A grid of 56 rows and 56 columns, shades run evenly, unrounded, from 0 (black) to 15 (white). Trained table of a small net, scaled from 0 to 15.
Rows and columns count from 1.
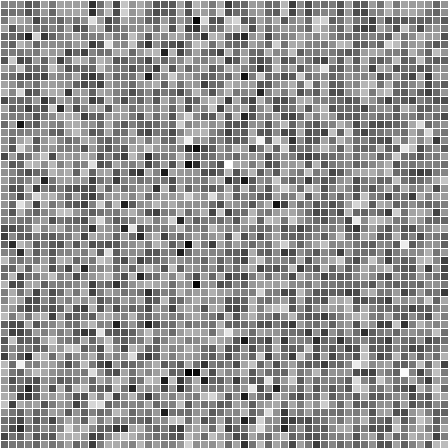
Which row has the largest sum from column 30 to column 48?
28
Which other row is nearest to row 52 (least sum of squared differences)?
7
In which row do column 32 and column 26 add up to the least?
48
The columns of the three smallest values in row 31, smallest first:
24, 2, 27
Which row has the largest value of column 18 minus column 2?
31
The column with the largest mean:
14
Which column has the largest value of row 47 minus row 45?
51
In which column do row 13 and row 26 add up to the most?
46
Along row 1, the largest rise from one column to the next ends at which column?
16
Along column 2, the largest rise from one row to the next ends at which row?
43
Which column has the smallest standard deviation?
42
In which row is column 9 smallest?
12
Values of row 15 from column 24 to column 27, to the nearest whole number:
12 8 5 5
